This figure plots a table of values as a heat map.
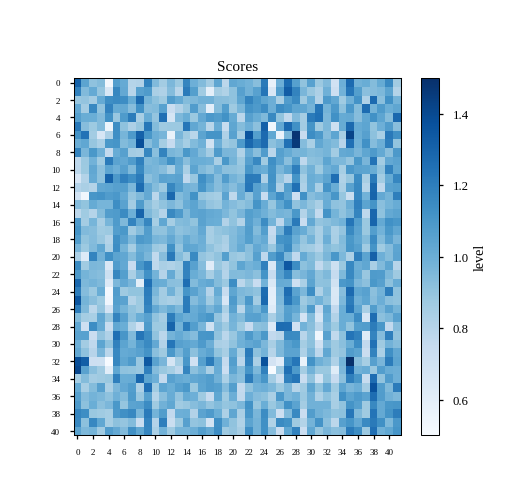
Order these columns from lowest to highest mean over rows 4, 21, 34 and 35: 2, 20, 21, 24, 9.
21, 2, 20, 24, 9
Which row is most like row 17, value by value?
18
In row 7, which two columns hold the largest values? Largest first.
28, 8
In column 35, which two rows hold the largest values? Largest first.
32, 6
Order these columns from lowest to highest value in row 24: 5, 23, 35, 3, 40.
23, 3, 5, 40, 35
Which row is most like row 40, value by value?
16
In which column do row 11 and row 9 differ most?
33
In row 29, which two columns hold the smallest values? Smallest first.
31, 37
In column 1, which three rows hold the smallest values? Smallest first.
13, 20, 28
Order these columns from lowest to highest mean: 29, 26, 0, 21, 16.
29, 21, 26, 16, 0
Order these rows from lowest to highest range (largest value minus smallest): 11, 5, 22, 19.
19, 22, 11, 5
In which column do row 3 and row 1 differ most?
4
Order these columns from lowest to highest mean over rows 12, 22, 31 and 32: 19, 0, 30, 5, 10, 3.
19, 3, 10, 30, 0, 5
